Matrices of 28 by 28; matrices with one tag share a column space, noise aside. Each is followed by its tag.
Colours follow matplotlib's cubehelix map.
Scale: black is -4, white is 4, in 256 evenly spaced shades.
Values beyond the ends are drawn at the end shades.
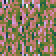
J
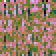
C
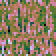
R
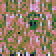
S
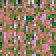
J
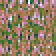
J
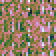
C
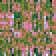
S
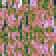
J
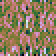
S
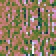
R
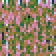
J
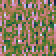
J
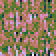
S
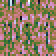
J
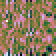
S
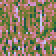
R
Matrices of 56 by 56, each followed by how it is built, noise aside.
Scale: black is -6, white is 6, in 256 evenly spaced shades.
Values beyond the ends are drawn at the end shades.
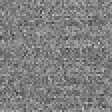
blocks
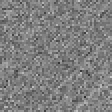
Hankel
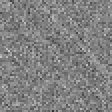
Toeplitz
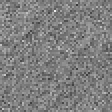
Hankel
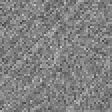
Hankel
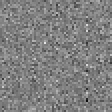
uneven columns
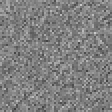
Hankel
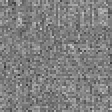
blocks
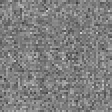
blocks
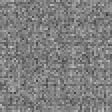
blocks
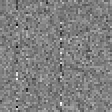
uneven columns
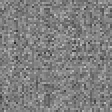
blocks
